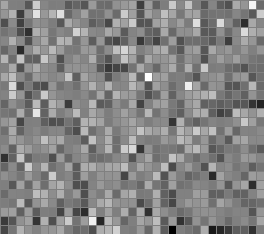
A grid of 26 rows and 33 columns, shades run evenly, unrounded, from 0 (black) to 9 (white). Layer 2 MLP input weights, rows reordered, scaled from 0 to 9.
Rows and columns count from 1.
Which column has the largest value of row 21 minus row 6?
3
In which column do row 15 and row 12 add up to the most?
25
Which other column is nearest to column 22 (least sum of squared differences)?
30
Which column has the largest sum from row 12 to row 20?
17
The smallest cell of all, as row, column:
26, 22
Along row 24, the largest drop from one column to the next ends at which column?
19
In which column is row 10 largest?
24
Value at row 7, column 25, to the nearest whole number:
5
